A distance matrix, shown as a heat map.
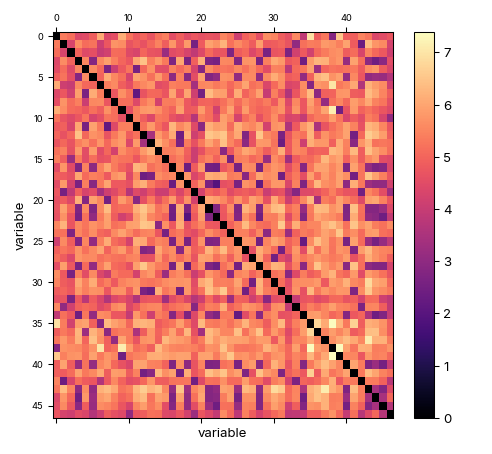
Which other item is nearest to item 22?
18
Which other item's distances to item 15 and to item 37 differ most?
24
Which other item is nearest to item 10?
46
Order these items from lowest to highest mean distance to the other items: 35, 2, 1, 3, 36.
2, 3, 1, 36, 35
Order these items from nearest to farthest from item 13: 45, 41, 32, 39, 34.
41, 34, 32, 45, 39
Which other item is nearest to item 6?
35
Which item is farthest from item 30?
43
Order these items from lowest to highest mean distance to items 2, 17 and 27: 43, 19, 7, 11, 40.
19, 7, 11, 40, 43
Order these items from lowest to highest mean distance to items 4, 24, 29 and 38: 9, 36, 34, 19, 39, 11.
11, 19, 36, 34, 9, 39
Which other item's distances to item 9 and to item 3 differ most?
39
